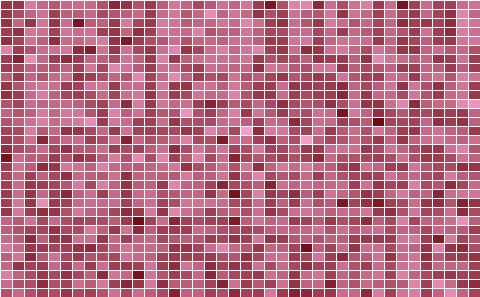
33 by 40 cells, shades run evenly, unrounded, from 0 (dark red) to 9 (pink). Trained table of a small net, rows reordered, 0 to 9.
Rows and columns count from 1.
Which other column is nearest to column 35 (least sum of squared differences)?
13
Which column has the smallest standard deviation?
30
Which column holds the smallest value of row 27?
37
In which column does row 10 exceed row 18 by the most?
20
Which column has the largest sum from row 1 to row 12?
39
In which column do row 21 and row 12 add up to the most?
40
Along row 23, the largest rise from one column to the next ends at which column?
4
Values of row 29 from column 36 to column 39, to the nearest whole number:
2 5 3 3
